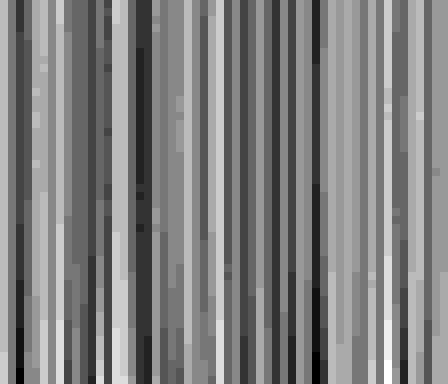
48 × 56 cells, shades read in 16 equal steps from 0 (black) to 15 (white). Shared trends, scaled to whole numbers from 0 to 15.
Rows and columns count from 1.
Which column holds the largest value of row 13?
28
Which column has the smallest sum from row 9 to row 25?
18
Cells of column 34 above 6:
7
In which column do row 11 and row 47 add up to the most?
49
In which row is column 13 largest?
48
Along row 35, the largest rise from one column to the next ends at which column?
15
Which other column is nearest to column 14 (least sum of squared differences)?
31
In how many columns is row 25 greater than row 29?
2
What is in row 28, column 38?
9
